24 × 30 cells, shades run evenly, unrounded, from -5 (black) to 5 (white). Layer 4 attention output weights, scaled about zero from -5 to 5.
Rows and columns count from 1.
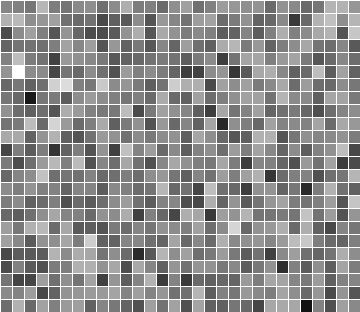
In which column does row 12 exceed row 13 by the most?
29
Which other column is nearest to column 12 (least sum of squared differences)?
27
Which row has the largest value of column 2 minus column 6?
6
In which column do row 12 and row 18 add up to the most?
20
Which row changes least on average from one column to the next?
1
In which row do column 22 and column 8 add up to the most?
19
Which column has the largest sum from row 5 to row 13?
22
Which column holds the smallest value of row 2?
25
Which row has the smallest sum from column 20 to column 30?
13
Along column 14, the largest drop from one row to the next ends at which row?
21
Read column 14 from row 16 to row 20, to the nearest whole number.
0 -1 1 -1 2
